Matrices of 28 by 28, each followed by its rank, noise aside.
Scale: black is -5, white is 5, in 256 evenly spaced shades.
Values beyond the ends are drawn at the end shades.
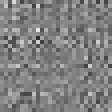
three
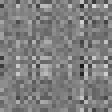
one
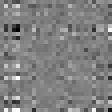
one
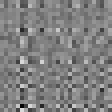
one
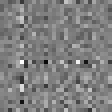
two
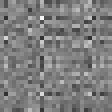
two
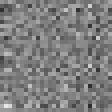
three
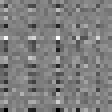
one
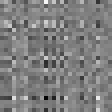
one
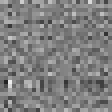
four
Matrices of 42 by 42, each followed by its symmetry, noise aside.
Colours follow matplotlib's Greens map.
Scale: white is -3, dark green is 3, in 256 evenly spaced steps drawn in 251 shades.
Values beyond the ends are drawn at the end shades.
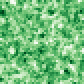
antisymmetric.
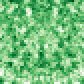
mirrored left to right.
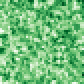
antisymmetric.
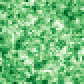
symmetric across the other diagonal.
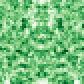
mirrored left to right.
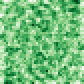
same after a half turn.
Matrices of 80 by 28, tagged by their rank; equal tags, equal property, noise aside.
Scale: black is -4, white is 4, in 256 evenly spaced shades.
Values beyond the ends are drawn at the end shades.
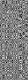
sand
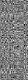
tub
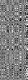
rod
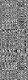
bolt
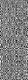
bolt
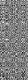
tub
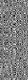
sand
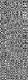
sand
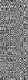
sand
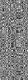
tub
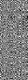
tub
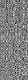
tub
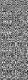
sand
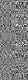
bolt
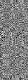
tub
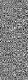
tub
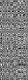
bolt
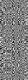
sand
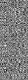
tub
